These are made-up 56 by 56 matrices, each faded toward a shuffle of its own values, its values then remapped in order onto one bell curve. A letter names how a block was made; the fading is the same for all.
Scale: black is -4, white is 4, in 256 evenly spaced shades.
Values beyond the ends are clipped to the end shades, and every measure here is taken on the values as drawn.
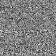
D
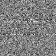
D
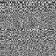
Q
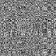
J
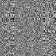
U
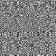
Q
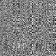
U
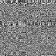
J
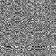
J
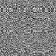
J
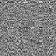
J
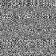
Q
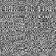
J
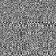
J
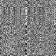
U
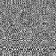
J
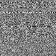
D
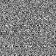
D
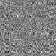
J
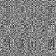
U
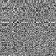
J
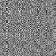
U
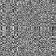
U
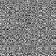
J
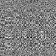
J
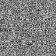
D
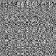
J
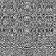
J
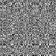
Q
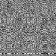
Q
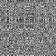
J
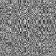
U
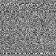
Q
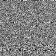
D
